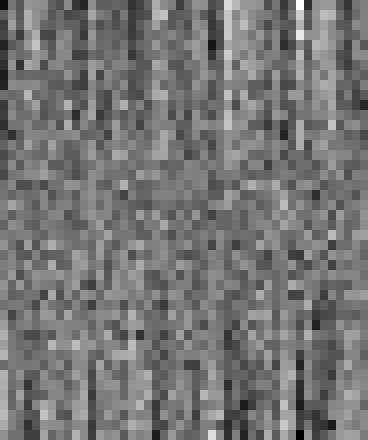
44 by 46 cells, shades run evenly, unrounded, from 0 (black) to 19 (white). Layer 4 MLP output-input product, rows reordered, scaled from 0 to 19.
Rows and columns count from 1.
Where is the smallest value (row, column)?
44, 38
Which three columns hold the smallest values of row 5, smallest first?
27, 1, 36
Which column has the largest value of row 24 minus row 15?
39
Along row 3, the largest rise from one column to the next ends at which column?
29
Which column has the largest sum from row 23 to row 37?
17
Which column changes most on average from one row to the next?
42
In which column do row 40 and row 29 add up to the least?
12
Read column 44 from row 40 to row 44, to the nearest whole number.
13 11 12 10 12
